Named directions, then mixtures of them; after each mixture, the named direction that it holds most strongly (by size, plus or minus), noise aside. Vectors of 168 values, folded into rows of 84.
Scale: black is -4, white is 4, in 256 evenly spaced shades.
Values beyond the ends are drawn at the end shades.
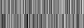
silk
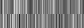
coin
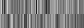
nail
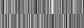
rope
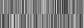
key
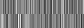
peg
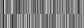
coin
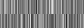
rope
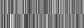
silk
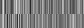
coin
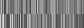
nail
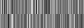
nail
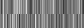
coin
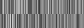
silk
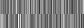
peg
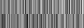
silk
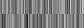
silk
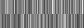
silk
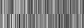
coin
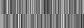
peg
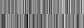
silk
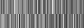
coin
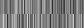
silk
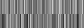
silk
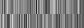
nail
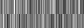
coin
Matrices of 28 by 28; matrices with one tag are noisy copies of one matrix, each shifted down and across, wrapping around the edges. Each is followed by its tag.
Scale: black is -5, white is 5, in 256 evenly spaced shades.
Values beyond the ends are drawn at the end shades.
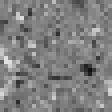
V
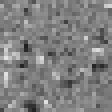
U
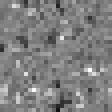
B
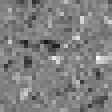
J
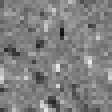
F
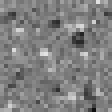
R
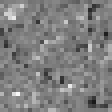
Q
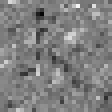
Q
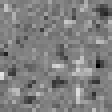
U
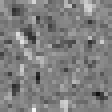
F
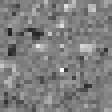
J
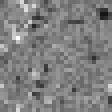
V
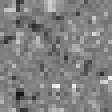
Q
